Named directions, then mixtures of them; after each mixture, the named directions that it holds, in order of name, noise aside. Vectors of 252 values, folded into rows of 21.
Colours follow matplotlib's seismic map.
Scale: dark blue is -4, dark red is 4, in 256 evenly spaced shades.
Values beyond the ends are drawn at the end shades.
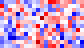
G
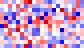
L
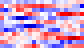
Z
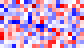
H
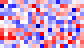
G, H.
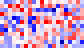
G, L, Z.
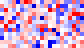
G, H.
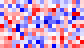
G, L.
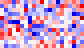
H, L.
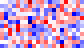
H, L.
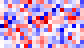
L.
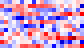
Z.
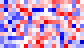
G, L, Z.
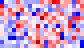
G.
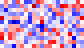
H.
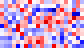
G, L.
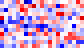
G, H, Z.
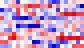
G, Z.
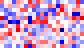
H, L.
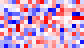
G, H, L.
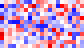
H.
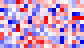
G, H, L.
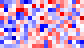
G, H, Z.
